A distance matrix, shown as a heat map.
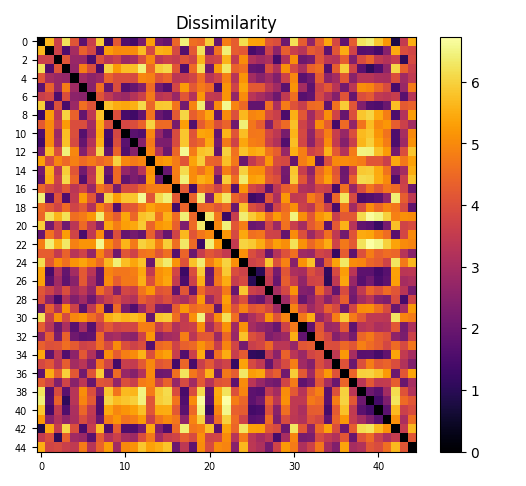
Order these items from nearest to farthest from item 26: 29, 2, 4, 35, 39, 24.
39, 4, 2, 35, 24, 29
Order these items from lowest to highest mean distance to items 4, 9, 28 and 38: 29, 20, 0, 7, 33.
20, 7, 29, 33, 0
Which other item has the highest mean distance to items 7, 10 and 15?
22
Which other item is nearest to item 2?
43
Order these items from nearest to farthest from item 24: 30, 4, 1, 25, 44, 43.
30, 25, 1, 43, 4, 44
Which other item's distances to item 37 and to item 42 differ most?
0
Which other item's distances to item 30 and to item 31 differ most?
32
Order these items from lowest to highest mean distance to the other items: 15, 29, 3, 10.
29, 10, 3, 15
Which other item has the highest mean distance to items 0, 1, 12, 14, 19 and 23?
24
